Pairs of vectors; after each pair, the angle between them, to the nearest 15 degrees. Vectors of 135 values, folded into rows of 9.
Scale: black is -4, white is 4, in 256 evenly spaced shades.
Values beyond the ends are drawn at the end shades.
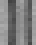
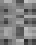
105 degrees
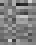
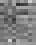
30 degrees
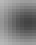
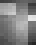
120 degrees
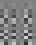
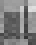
105 degrees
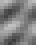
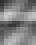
150 degrees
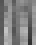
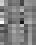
120 degrees
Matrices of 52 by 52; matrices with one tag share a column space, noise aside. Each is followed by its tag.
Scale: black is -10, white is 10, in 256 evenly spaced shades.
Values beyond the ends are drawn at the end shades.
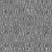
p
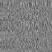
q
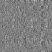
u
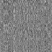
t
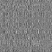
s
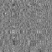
s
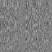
q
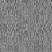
t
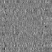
p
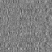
p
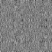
u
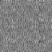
u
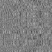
s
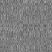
t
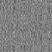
t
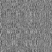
s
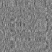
q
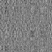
t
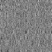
s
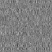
p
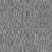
s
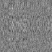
q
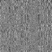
t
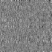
u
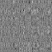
p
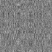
s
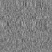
q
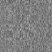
t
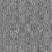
t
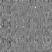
u
